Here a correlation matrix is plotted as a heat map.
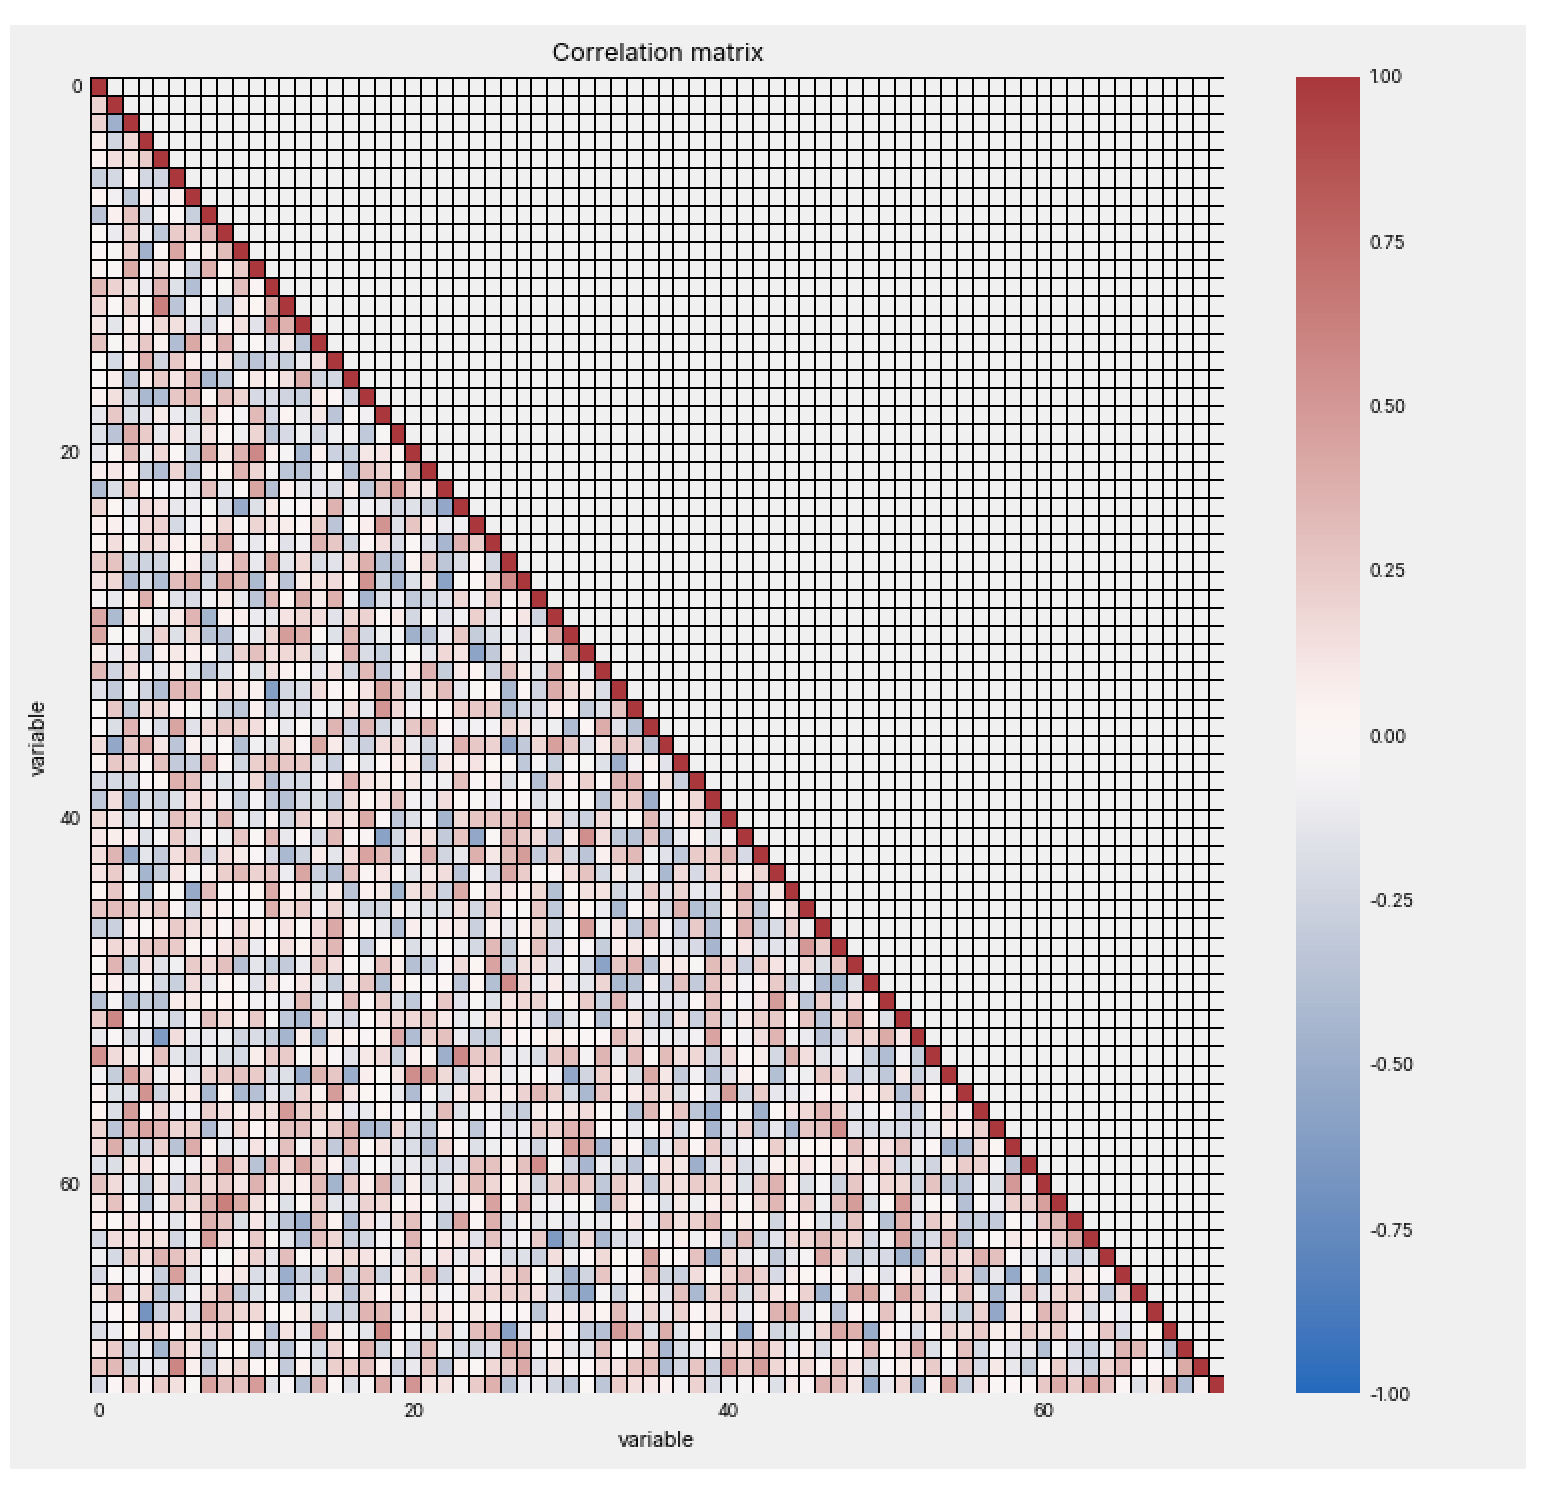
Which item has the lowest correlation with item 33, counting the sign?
11
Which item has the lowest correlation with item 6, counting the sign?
44
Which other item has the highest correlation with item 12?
4
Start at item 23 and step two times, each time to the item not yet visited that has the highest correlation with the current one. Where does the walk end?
0
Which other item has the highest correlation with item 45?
47
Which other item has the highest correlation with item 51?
1
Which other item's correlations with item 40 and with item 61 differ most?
55
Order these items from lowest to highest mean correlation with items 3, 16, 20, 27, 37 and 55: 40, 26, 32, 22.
22, 32, 26, 40
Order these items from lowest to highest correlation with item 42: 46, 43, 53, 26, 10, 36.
46, 36, 10, 53, 43, 26
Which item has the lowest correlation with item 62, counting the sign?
13
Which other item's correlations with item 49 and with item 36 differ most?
26
